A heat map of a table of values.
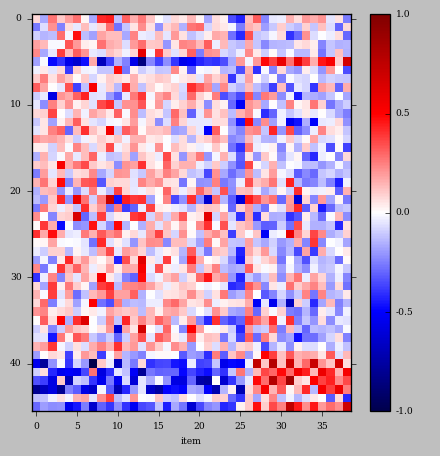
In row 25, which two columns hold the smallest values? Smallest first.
28, 24
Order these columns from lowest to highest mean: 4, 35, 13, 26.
4, 35, 13, 26
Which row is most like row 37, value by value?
9
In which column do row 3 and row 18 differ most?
21
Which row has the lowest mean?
43
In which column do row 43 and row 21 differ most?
3
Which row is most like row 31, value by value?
0
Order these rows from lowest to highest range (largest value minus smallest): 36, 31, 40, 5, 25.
31, 25, 36, 5, 40
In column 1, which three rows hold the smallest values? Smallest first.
40, 43, 42
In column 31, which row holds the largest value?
42
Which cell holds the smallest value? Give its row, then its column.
40, 7
